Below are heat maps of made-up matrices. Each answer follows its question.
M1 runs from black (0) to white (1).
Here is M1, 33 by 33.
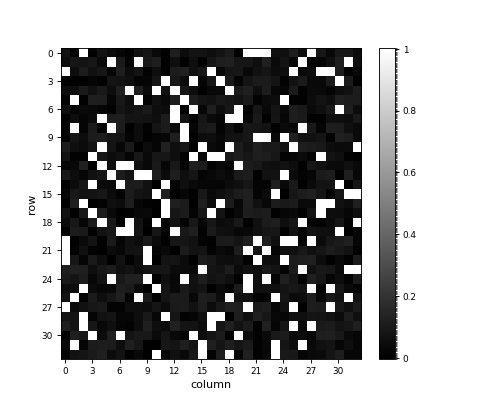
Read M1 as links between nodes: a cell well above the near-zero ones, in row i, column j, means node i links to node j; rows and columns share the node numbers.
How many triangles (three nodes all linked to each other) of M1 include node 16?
5
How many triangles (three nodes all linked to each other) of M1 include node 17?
4
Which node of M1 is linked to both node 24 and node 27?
node 20
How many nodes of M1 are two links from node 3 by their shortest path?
4
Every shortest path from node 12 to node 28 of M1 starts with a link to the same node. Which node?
node 6
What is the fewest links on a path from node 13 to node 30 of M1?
6
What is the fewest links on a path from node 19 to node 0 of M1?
6
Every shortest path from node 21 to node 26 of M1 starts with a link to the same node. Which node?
node 9
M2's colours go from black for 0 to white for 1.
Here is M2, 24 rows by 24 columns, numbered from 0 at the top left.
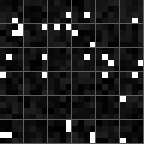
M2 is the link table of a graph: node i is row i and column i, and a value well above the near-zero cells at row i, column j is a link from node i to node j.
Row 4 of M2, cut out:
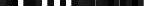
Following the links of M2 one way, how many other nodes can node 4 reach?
11
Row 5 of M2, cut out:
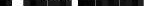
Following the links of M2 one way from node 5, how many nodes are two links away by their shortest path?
6
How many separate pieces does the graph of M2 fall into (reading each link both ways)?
5
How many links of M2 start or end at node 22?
5
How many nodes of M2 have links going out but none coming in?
5
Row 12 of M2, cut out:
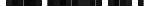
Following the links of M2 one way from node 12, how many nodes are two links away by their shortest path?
2
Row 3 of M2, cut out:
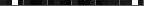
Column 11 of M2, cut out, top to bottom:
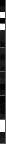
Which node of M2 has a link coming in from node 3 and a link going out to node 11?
node 2
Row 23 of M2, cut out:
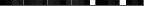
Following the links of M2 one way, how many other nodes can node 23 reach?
3
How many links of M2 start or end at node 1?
2
